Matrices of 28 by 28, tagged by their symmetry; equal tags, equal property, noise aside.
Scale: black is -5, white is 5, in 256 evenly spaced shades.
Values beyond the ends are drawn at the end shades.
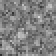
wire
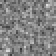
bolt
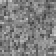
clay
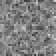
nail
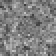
wire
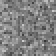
nail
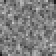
bolt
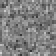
clay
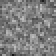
bolt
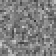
wire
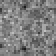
nail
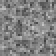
nail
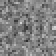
nail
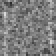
bolt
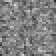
bolt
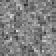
bolt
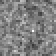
nail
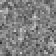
bolt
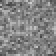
nail
